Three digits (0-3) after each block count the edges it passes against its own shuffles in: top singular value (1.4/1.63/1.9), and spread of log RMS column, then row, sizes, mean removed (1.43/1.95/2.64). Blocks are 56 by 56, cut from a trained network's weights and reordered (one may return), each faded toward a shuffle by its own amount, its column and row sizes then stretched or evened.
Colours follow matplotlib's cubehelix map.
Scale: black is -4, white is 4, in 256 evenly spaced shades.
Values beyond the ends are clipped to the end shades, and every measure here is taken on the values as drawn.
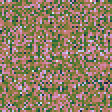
2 0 1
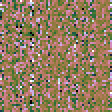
1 3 0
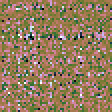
1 2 2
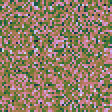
3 0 1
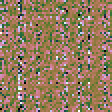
1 3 1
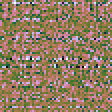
3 0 3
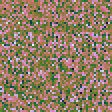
0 0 1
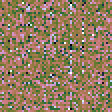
0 2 1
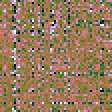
2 3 2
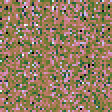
0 2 1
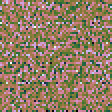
1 0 2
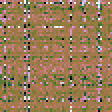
2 3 2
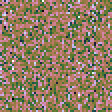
0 2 0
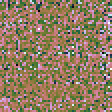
1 2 2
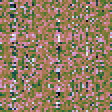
3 3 0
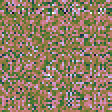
3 1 2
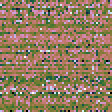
2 0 2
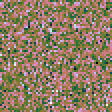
2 1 0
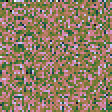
3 1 1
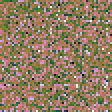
0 0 0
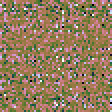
0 2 2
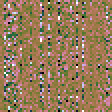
1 3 0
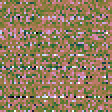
3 0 3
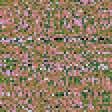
3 0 2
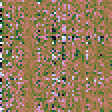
2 3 1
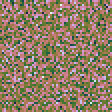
2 0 0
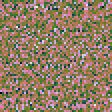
1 0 1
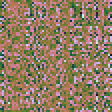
3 3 0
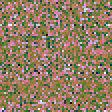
0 0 2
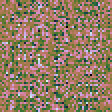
3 3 0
